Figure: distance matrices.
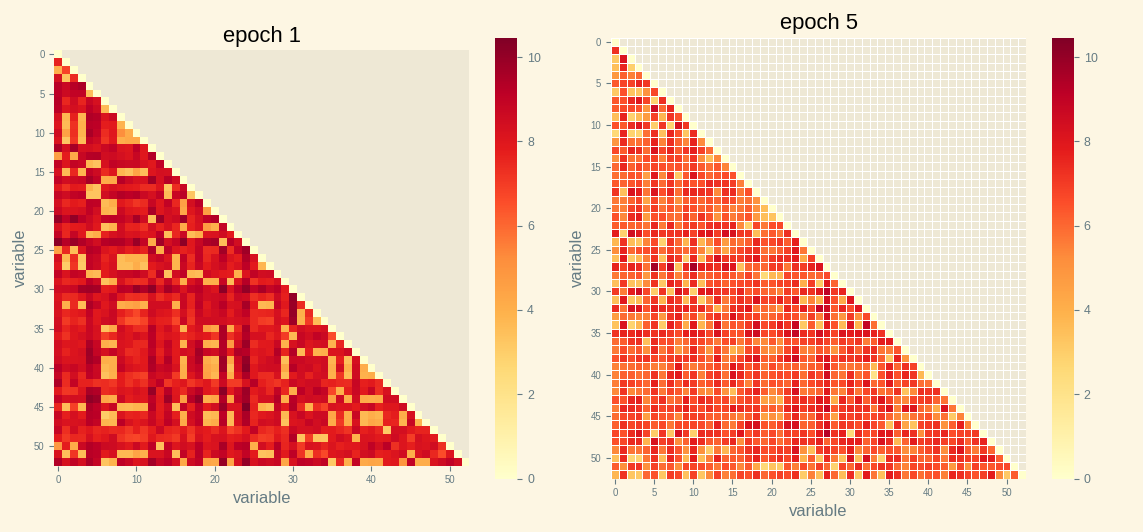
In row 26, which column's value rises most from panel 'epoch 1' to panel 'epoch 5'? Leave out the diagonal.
32
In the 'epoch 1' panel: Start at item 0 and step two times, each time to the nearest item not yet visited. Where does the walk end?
25
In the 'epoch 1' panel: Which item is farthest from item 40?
24
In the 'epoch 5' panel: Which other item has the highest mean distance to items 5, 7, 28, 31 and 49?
27
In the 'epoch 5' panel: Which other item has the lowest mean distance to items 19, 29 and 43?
28
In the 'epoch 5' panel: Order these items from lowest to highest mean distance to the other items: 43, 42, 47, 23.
42, 43, 47, 23
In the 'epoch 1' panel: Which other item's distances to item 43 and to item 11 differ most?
30
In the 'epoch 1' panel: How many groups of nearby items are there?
8
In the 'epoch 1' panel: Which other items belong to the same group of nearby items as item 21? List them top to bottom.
12, 24
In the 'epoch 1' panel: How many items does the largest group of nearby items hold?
16
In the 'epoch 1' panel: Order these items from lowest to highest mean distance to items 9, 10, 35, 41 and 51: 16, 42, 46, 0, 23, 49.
46, 16, 49, 42, 23, 0
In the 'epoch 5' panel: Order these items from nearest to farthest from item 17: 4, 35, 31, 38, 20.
4, 20, 31, 38, 35
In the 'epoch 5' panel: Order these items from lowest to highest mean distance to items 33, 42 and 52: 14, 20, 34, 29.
29, 34, 14, 20
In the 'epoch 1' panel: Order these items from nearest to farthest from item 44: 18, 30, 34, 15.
15, 34, 30, 18
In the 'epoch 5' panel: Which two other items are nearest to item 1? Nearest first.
23, 18
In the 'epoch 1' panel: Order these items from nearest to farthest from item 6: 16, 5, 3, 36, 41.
41, 16, 36, 3, 5
